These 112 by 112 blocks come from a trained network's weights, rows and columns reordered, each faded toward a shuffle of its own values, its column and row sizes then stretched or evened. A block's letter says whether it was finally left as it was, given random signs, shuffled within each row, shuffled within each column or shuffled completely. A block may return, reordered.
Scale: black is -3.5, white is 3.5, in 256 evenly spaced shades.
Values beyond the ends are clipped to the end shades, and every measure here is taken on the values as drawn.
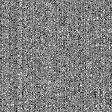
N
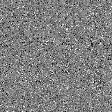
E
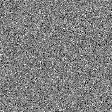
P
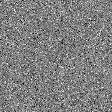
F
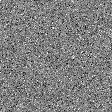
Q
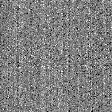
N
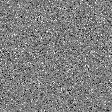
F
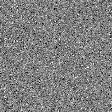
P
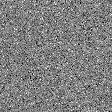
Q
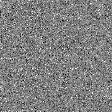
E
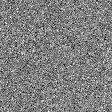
Q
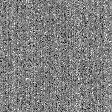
P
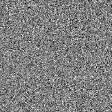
E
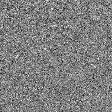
F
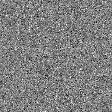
P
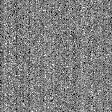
P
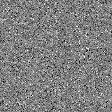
P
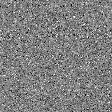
F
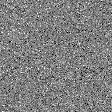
F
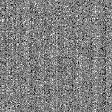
N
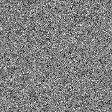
P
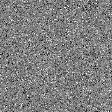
E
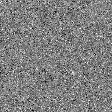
F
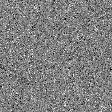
P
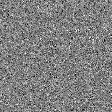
P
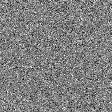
F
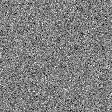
Q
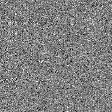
N
